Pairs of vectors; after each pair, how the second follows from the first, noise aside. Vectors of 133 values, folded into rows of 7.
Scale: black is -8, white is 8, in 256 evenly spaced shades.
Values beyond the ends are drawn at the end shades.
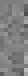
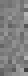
sign-scrambled.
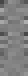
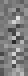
wrapped around, negated, scaled up.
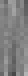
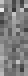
wrapped around, negated, scaled up.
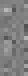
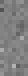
reversed, negated, partly zeroed.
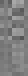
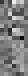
scaled up.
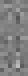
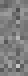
sign-scrambled.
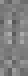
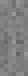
reversed, negated, shrunk.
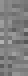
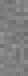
reversed, negated, shrunk.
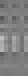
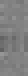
negated, shrunk.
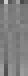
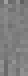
shrunk.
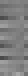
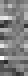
negated, scaled up.
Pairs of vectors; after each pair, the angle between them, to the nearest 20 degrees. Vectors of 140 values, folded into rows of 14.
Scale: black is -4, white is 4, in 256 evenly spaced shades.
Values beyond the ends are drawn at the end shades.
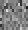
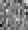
60 degrees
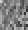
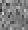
100 degrees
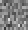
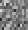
140 degrees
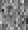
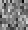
140 degrees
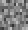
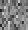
80 degrees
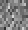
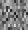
120 degrees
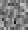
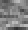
80 degrees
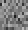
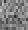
40 degrees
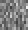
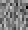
160 degrees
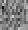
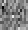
20 degrees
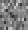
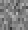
140 degrees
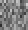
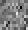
80 degrees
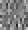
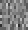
160 degrees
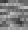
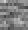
160 degrees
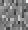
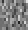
40 degrees
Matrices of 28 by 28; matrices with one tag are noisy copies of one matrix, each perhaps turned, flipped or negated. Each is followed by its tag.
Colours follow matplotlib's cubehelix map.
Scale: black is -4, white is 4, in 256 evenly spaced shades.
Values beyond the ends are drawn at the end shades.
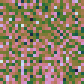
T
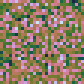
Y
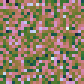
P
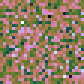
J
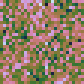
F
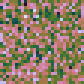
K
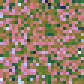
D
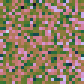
D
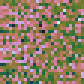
T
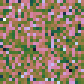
D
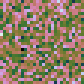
Y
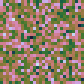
K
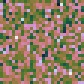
K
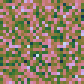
Y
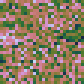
F
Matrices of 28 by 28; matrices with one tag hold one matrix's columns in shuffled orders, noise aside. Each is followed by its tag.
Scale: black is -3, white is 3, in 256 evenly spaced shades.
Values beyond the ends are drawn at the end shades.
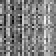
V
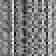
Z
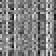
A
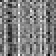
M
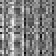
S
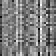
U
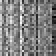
V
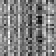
V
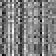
M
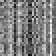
M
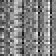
Z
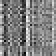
U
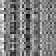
A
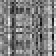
S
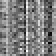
Z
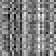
A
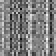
A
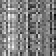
A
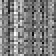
Z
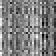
S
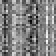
V
